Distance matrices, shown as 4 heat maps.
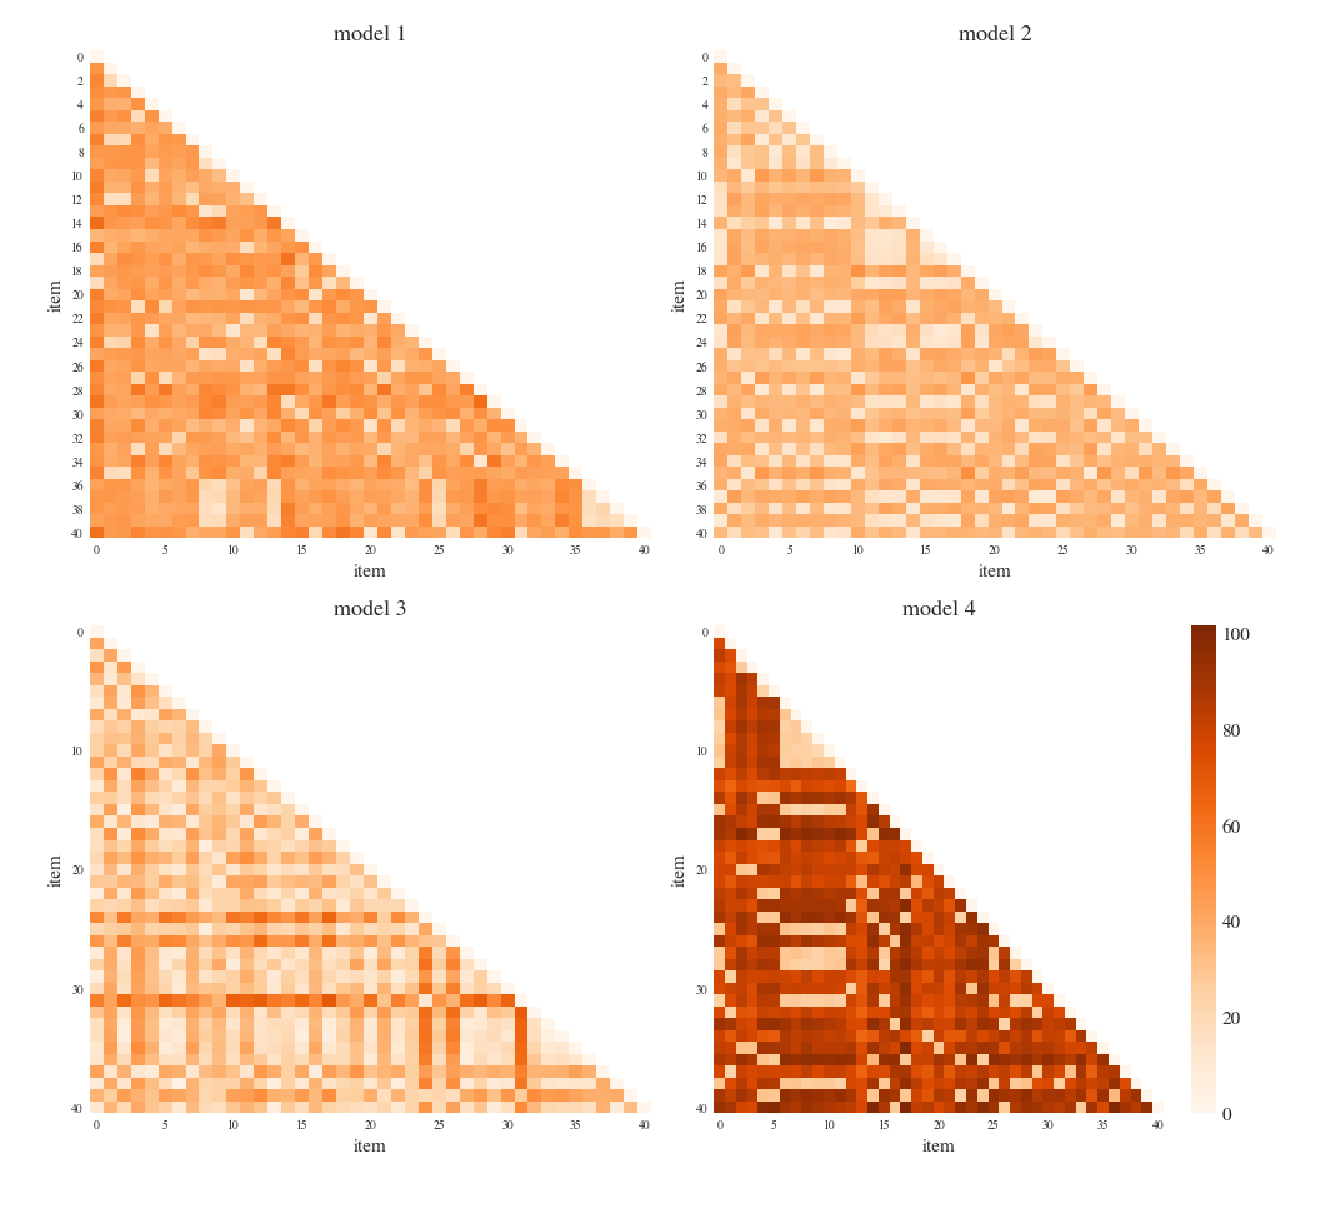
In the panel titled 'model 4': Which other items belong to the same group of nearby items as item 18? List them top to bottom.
13, 21
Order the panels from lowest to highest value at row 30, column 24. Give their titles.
model 2, model 1, model 3, model 4
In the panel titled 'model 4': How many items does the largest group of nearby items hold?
13
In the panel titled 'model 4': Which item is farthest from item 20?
17
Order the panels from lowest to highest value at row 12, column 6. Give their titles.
model 3, model 1, model 2, model 4
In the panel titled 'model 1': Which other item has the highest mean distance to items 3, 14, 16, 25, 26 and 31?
0
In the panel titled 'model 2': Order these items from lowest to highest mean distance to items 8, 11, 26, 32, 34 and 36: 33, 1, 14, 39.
14, 1, 39, 33
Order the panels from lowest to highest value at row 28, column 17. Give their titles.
model 3, model 2, model 1, model 4
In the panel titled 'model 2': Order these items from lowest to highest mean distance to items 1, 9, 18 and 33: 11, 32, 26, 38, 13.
38, 26, 11, 32, 13
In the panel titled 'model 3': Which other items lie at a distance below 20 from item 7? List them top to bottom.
1, 3, 4, 11, 16, 37
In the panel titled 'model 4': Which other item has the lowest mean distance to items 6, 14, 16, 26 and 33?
40
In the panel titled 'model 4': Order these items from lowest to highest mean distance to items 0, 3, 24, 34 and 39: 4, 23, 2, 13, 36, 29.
4, 36, 13, 2, 29, 23
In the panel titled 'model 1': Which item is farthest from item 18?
40
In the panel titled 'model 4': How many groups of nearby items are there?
8
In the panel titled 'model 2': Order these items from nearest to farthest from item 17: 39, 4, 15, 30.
39, 15, 30, 4
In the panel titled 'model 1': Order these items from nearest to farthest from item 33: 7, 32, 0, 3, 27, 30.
3, 27, 30, 32, 7, 0
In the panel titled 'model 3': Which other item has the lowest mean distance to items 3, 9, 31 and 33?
21
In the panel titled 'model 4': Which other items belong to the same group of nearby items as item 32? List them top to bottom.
1, 29, 37
